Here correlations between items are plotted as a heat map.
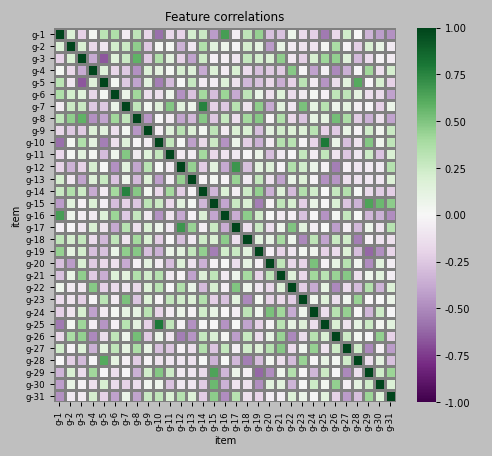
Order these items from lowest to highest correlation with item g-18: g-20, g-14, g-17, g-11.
g-17, g-11, g-20, g-14
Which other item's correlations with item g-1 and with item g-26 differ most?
g-30
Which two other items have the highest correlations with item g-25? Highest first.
g-10, g-3
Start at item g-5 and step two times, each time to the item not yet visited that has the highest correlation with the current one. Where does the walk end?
g-23
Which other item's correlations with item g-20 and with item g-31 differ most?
g-29
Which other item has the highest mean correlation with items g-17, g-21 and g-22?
g-12
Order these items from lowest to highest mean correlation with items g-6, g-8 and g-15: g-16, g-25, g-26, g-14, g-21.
g-25, g-16, g-14, g-21, g-26
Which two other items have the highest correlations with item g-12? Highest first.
g-17, g-13
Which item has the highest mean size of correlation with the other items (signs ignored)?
g-8
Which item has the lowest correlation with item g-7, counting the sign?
g-20
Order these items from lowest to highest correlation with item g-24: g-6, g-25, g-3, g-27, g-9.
g-25, g-6, g-3, g-9, g-27
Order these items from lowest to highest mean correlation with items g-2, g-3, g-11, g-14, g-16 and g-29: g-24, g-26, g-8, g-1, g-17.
g-17, g-24, g-1, g-26, g-8
